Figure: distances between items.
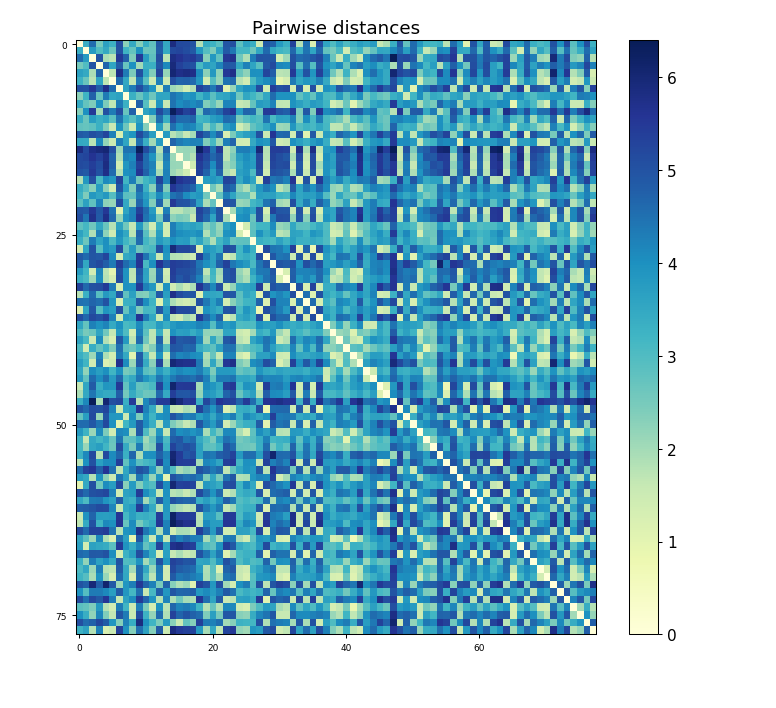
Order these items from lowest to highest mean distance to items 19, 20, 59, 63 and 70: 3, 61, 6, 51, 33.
51, 33, 61, 3, 6
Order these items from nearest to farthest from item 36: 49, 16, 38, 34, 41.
34, 16, 38, 41, 49
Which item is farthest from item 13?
47
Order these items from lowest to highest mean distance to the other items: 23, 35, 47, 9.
35, 23, 9, 47
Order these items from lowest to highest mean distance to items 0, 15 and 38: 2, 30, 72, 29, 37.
37, 30, 72, 2, 29
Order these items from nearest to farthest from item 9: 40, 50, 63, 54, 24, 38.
54, 63, 40, 24, 38, 50
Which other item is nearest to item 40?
52
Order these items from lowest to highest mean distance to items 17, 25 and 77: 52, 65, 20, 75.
65, 75, 20, 52
